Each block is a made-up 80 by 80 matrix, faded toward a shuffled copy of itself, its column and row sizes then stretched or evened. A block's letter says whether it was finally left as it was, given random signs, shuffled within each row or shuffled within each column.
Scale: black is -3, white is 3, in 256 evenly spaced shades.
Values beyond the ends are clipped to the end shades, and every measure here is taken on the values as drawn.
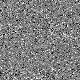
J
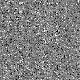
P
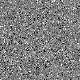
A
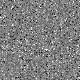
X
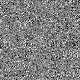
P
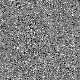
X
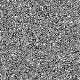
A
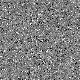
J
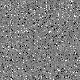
P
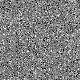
X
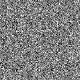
P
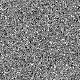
J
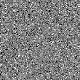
P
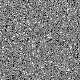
X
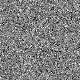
J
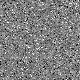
X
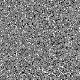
P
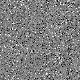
A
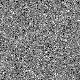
X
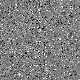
A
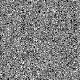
P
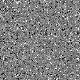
P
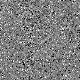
A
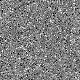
X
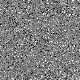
A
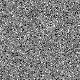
A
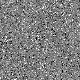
X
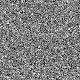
J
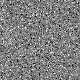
X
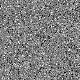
X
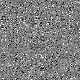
P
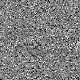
P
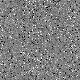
X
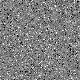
X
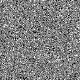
A
